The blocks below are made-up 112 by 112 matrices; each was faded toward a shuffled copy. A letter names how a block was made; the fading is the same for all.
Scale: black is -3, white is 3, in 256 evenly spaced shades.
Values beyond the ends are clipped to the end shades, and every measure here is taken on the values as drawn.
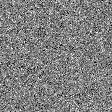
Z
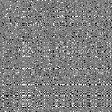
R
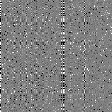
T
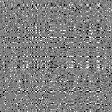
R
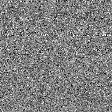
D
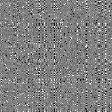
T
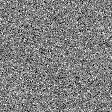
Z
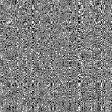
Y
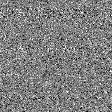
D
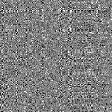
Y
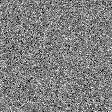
Z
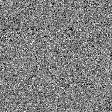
D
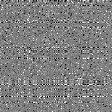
R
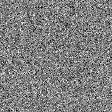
D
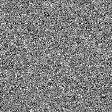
D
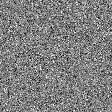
Z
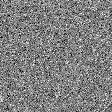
Z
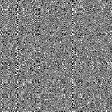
Y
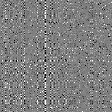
T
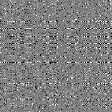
R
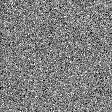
Z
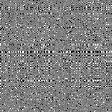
R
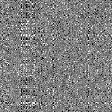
Y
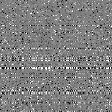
R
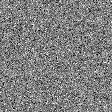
Z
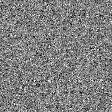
D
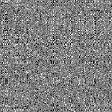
Y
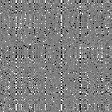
T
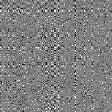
T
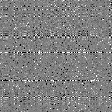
R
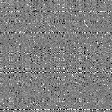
R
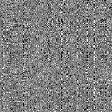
Y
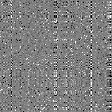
T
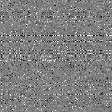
R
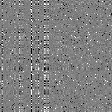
T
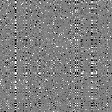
T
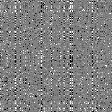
T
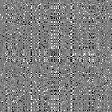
T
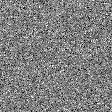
Z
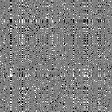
T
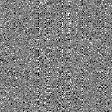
Y
